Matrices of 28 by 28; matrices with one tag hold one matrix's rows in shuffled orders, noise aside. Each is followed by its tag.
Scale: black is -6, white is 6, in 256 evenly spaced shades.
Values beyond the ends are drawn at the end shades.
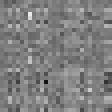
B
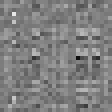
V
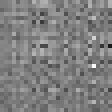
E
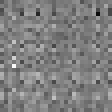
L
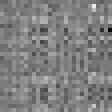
E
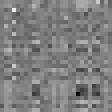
V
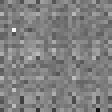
L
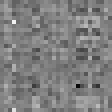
V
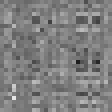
V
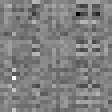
V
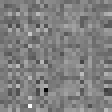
B
